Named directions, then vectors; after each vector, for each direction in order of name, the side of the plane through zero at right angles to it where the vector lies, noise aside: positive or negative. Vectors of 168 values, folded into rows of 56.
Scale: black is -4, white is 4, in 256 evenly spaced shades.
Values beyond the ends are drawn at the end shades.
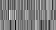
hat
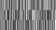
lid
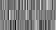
positive, positive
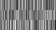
negative, negative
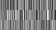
positive, negative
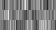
negative, negative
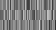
positive, negative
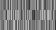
positive, negative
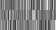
positive, positive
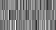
negative, negative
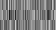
negative, positive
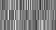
negative, negative
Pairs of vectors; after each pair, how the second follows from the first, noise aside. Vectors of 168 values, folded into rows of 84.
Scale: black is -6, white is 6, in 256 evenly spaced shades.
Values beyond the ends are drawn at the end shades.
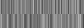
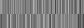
sign-scrambled.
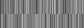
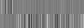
reversed, negated, partly zeroed.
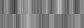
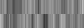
wrapped around, negated.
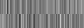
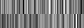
reversed, negated, scaled up.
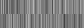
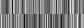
wrapped around, scaled up.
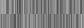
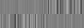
partly zeroed.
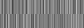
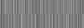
wrapped around, negated, shrunk.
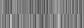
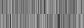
sign-scrambled.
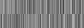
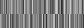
wrapped around, scaled up.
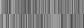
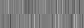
reversed, negated, partly zeroed.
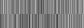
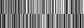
reversed, negated, scaled up.
